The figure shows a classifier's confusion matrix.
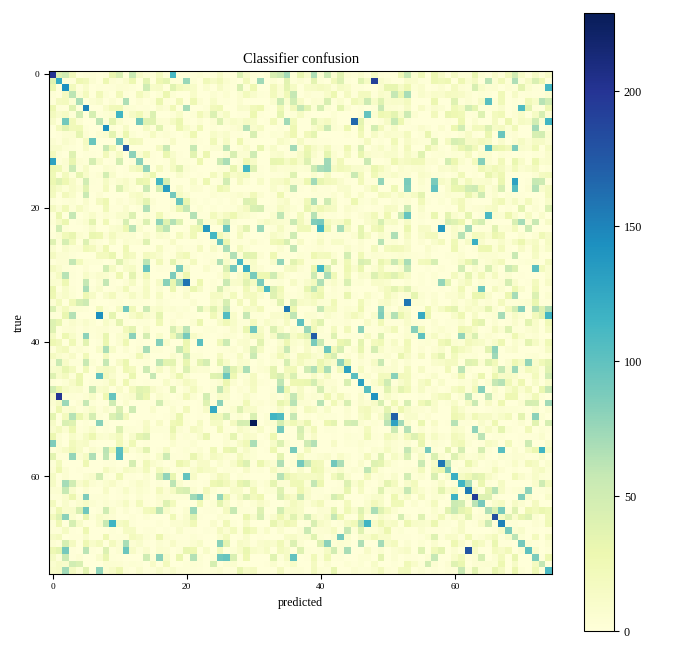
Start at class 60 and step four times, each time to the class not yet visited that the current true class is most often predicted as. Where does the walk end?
40
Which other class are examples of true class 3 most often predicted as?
53
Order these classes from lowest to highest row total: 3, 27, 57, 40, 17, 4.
27, 3, 57, 4, 40, 17
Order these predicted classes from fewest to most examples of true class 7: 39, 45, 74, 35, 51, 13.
39, 51, 35, 13, 74, 45
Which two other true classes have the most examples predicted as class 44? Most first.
71, 68
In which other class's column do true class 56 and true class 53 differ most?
73
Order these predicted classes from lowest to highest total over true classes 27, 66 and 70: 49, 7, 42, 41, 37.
37, 7, 42, 49, 41
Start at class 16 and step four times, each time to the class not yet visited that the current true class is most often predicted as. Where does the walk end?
62
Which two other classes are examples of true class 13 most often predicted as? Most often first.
0, 64
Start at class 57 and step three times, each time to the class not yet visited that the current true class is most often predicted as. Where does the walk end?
47
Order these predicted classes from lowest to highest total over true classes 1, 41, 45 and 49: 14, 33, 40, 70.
70, 33, 40, 14
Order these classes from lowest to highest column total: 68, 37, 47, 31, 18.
68, 31, 47, 37, 18
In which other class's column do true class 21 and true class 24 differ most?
65
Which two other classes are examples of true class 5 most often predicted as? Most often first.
70, 20
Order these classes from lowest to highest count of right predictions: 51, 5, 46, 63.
46, 5, 51, 63
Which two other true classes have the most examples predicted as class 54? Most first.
38, 33
